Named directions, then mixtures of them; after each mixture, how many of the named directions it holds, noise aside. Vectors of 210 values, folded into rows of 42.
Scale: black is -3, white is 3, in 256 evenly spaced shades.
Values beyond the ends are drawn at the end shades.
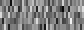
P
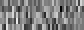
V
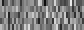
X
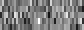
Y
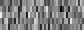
three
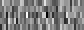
two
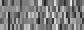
one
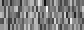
two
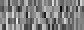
one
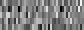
two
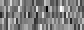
three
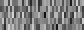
four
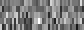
two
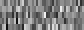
one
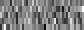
three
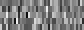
four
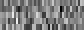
one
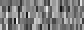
four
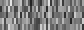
three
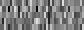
two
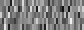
one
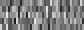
four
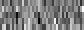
four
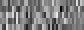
one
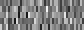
four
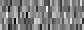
four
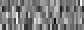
two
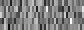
two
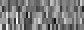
two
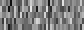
two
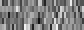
two
